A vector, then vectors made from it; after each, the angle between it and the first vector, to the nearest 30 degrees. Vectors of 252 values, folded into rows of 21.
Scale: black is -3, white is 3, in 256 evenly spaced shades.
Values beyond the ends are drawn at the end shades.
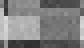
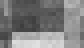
120 degrees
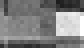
60 degrees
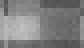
30 degrees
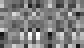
90 degrees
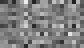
90 degrees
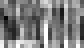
120 degrees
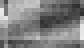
60 degrees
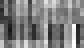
120 degrees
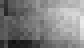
90 degrees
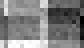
120 degrees
